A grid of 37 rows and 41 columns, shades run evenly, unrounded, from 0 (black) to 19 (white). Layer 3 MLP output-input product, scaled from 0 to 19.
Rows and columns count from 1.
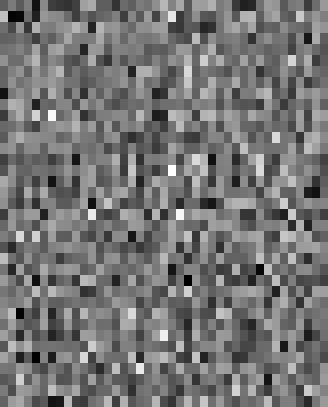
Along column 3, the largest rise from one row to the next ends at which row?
3
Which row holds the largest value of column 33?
16
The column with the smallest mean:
39
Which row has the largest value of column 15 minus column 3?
2
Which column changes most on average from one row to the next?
5
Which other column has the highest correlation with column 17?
25
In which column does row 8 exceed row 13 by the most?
24
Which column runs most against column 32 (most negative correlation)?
12
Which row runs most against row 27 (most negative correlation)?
26
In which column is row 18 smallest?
40
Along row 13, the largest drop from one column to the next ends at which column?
36
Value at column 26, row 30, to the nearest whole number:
7
